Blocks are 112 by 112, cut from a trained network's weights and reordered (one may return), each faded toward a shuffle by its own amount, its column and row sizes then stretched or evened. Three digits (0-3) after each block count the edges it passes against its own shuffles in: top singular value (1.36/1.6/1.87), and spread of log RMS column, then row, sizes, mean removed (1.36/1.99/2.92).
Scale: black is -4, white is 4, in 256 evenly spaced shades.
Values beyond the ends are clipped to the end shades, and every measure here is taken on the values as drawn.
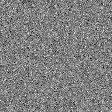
0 0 0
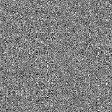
2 2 0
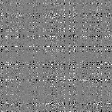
3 3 3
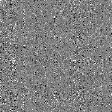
0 3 1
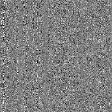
1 3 0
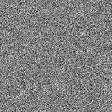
2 1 0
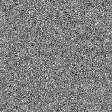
2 1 0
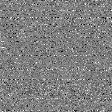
0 0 3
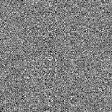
3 2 2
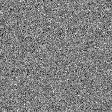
1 0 1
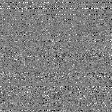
1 1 3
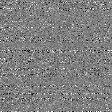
0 1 3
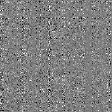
1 3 2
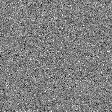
0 0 1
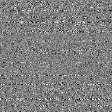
2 1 3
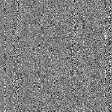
2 3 0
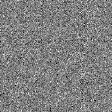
1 2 0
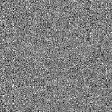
2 2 1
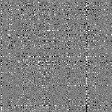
3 3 3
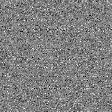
1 0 2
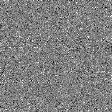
0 1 2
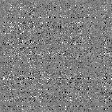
0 2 3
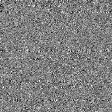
2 1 2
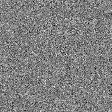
1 0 1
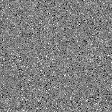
0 1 1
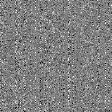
1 3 1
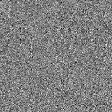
2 1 1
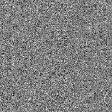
2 2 0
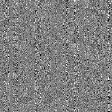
2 3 0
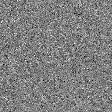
0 0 1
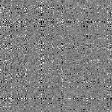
3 3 3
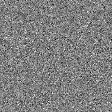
0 1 1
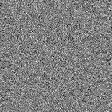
2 0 0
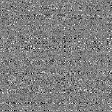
2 2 3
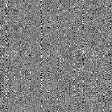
3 3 1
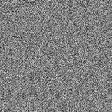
3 0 1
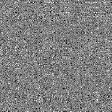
1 2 2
